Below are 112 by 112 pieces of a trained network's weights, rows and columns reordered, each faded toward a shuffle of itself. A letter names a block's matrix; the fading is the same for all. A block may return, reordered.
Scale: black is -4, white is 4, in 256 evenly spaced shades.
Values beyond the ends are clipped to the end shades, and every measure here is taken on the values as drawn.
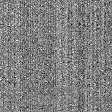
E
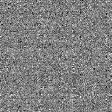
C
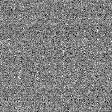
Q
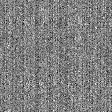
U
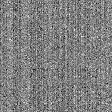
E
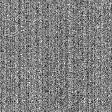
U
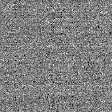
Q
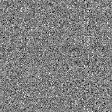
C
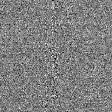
C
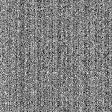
E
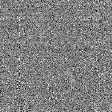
C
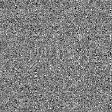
C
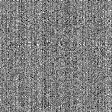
E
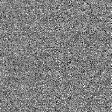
C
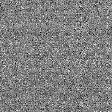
Q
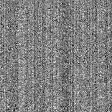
E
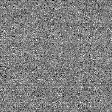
Q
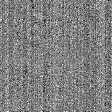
U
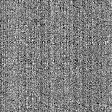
E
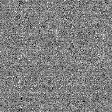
Q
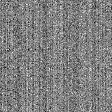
E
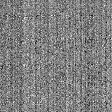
E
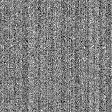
E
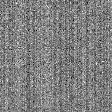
U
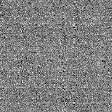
Q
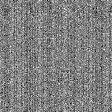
U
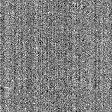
U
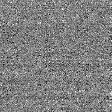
Q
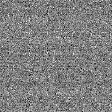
Q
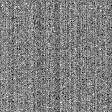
E
